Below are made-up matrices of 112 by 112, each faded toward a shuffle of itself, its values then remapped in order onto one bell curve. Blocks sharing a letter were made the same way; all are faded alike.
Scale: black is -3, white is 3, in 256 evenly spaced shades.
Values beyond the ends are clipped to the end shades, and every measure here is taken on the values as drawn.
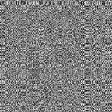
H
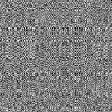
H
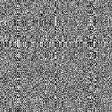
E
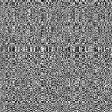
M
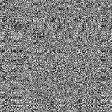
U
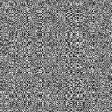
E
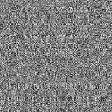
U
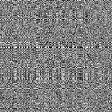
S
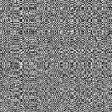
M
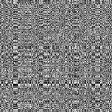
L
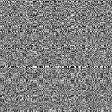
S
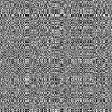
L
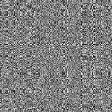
E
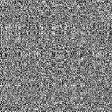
U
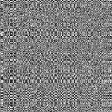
L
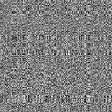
H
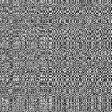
L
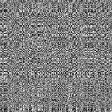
H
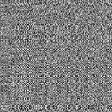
H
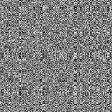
E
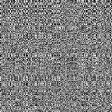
H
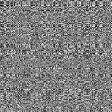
S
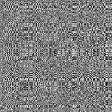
M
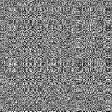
H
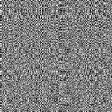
H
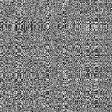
E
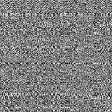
U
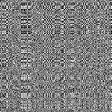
L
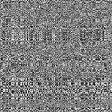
S
